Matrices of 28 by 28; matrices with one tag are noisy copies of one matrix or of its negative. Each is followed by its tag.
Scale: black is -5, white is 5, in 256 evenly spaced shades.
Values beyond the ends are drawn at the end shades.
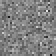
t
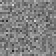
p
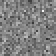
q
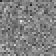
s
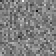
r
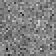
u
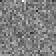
r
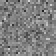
q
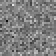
p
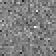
r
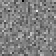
r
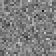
q
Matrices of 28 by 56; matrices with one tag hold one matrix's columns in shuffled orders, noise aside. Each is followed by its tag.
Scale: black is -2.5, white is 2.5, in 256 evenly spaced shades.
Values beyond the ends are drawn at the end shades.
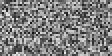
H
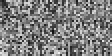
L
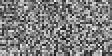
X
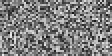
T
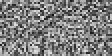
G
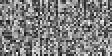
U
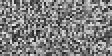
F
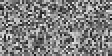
T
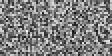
F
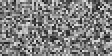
F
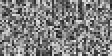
U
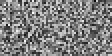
F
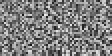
X
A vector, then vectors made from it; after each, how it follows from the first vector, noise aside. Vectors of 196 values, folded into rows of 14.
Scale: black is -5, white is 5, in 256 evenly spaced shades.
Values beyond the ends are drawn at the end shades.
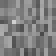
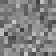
sign-scrambled.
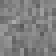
shrunk.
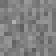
shrunk.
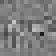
reversed, negated, partly zeroed.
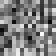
negated, scaled up.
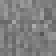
reversed, negated, shrunk.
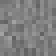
shrunk.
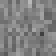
reversed, negated, shrunk.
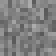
reversed, negated, shrunk.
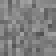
reversed, negated, shrunk.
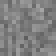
reversed, negated, shrunk.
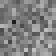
sign-scrambled.
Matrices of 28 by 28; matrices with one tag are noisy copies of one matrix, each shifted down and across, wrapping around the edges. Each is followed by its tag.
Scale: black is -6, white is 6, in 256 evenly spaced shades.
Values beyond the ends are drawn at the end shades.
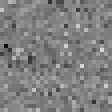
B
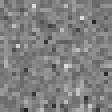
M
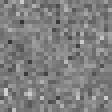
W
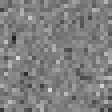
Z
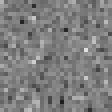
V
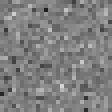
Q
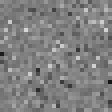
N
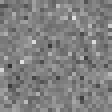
N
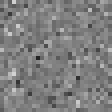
M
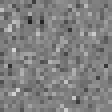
V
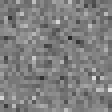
N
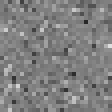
M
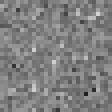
Q
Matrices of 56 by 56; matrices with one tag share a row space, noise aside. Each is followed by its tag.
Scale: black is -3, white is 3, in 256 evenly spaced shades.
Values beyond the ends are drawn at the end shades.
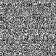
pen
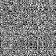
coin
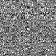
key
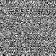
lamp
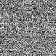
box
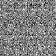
coin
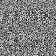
coin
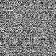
lamp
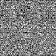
key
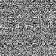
box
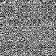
lamp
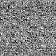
key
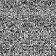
pen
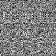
key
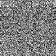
box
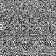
pen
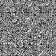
key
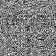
key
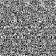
key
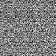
coin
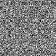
pen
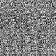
key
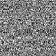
box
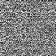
lamp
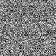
pen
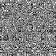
box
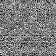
pen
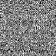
pen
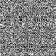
pen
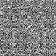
key
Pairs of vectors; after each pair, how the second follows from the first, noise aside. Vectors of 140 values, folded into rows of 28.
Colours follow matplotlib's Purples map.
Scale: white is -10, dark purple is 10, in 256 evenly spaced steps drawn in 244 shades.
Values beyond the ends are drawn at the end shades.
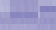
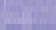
wrapped around, shrunk.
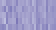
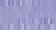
reversed, partly zeroed.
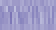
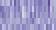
wrapped around, scaled up.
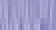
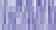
reversed, negated, scaled up.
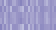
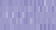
wrapped around, partly zeroed.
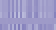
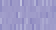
wrapped around, partly zeroed.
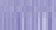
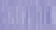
wrapped around, negated, shrunk.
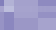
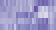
wrapped around, scaled up.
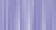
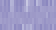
reversed, partly zeroed.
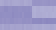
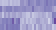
wrapped around, negated, scaled up.
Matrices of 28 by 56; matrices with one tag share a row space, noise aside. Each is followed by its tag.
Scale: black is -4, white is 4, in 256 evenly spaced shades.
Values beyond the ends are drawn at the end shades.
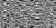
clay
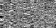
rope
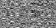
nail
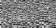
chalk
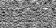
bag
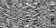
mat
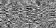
mat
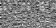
chalk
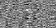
mat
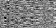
clay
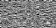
chalk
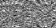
bag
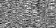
mat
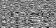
nail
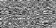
chalk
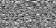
bag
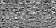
bag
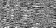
clay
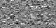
nail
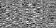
mat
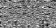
chalk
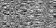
clay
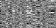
mat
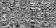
nail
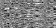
clay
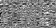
chalk
